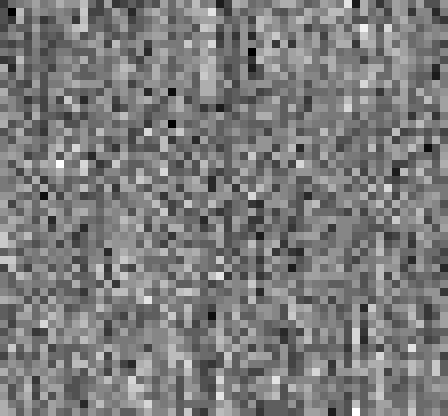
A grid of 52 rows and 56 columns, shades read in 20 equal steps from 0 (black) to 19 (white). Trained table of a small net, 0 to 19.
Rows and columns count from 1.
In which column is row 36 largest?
32
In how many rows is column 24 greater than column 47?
27
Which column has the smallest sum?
29
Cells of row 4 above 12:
7
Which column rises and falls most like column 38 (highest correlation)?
26
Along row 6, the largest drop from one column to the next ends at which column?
28
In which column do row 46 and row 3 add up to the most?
11
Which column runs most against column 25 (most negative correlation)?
45
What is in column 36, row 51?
7
